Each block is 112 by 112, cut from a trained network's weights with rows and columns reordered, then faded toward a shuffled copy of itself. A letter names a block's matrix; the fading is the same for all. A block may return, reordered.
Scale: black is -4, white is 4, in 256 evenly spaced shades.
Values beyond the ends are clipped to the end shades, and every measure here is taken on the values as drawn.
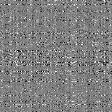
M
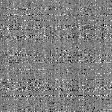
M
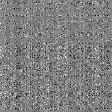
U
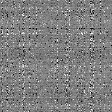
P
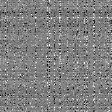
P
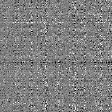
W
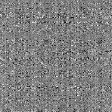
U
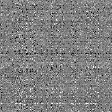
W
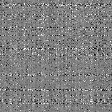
M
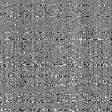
M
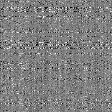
M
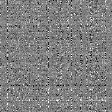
W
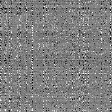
P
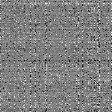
P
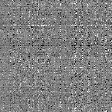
W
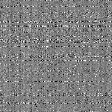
M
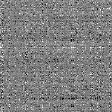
W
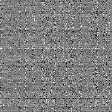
W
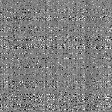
M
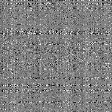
U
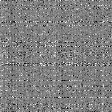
M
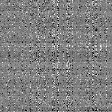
P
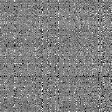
W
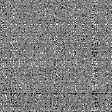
W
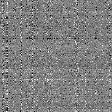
W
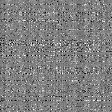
M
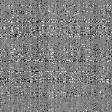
M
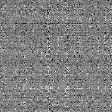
W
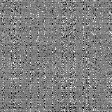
P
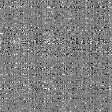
M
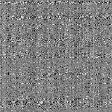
U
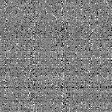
W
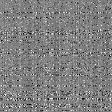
M
